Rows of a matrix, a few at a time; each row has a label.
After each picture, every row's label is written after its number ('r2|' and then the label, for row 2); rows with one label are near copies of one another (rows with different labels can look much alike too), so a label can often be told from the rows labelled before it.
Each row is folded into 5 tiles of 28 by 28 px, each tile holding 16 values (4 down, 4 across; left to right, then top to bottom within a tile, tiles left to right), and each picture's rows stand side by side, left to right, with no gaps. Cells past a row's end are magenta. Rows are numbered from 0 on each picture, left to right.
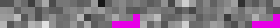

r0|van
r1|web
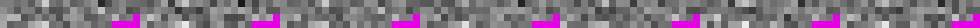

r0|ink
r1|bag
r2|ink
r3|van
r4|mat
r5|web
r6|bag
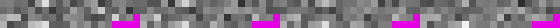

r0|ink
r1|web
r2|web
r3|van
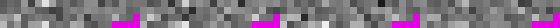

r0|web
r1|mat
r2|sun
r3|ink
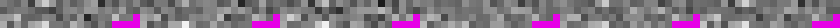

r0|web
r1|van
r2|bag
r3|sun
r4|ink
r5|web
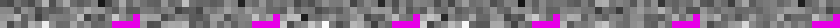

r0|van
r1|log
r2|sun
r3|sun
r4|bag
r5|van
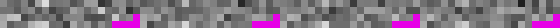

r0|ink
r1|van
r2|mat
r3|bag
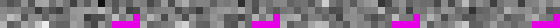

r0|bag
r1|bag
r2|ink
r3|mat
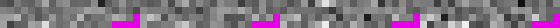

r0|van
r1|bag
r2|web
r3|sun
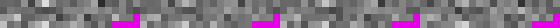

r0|web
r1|web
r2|web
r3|bag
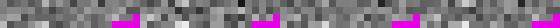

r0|mat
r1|bag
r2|van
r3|web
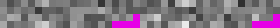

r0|bag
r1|web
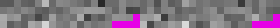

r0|van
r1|sun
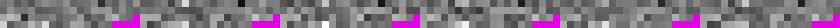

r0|sun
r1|log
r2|van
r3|bag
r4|van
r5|log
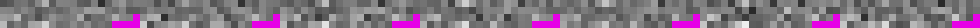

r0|van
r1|sun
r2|van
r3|web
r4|web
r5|mat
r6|sun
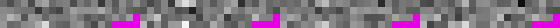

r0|bag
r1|web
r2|bag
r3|van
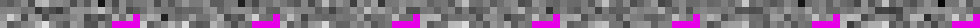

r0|bag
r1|sun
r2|mat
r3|ink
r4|ink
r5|log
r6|log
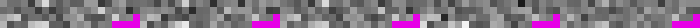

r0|ink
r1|mat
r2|ink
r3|sun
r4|mat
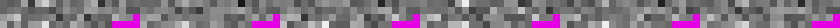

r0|web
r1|bag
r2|sun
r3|ink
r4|van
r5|bag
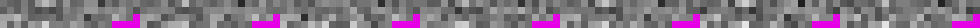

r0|web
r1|log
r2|sun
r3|bag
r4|web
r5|web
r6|van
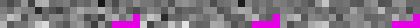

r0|bag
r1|sun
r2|ink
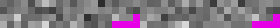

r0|web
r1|mat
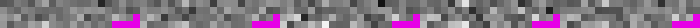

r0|van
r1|mat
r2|sun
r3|ink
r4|log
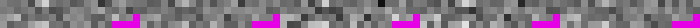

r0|ink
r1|web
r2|log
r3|web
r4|web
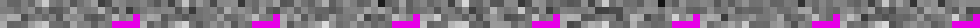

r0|ink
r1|mat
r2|van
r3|ink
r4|log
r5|sun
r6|mat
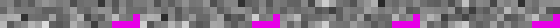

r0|sun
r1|sun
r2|web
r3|mat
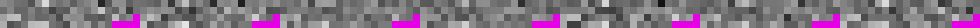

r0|ink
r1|mat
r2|web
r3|van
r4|log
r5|web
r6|ink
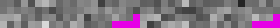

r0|web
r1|log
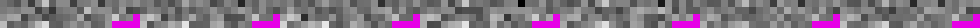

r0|mat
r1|sun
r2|sun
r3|log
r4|bag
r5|mat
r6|mat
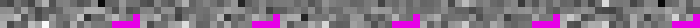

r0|van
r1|van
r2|sun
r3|web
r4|log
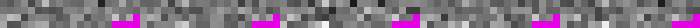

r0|log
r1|bag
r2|mat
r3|sun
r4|van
